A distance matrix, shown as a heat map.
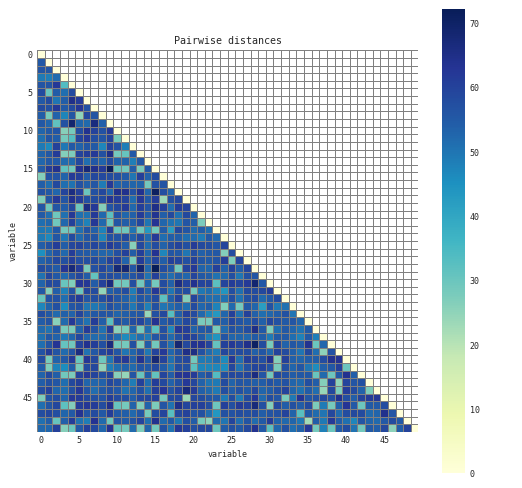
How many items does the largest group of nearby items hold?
13
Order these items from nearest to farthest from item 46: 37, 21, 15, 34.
15, 37, 34, 21
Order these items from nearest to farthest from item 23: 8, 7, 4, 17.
4, 17, 8, 7
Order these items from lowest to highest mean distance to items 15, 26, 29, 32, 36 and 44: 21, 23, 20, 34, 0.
23, 0, 34, 21, 20
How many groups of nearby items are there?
10
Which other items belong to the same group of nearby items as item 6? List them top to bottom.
18, 28
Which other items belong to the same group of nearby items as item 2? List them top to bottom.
9, 21, 22, 35, 48
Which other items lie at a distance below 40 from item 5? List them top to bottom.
1, 8, 20, 31, 40, 41
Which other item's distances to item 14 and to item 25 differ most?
34
